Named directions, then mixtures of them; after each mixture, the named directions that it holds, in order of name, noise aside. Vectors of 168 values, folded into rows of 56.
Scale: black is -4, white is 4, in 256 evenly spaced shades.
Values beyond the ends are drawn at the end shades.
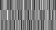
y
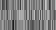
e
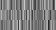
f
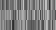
e, y.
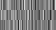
f, y.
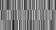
e, f, y.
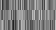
e, f.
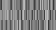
f, y.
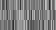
e.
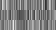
e.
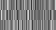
f, y.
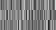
e, f.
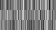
e, y.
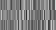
e, f.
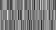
y.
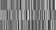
e, f.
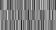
y.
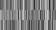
e, f, y.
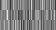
e, y.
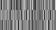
f.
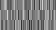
y.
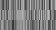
e.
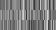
e, f, y.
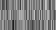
e.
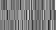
e, f, y.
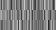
f.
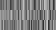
e, f, y.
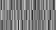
f.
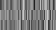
e, f, y.
